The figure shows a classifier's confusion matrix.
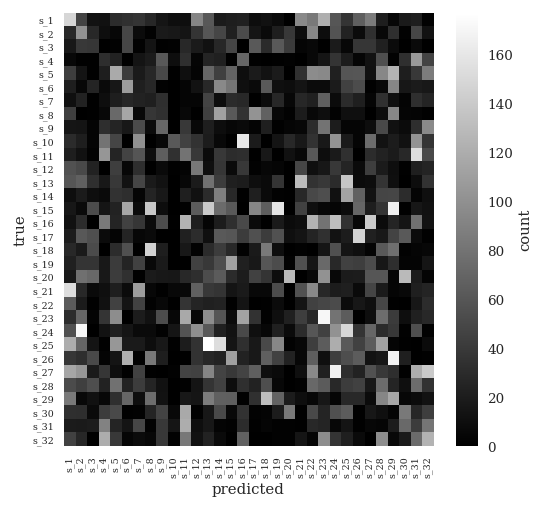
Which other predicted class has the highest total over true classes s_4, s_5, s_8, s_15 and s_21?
s_29
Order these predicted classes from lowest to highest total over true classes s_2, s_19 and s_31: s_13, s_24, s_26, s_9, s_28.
s_28, s_26, s_9, s_24, s_13
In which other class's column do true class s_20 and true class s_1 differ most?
s_30
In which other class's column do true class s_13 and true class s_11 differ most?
s_31
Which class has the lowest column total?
s_10
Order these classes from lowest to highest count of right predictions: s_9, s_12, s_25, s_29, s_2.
s_25, s_9, s_12, s_2, s_29
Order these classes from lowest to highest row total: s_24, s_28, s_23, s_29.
s_28, s_29, s_24, s_23
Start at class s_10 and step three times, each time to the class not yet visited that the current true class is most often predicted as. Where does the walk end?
s_24
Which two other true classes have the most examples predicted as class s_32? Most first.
s_27, s_9
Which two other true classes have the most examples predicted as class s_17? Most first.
s_8, s_15
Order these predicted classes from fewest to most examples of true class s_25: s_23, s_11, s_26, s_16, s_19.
s_11, s_16, s_26, s_23, s_19
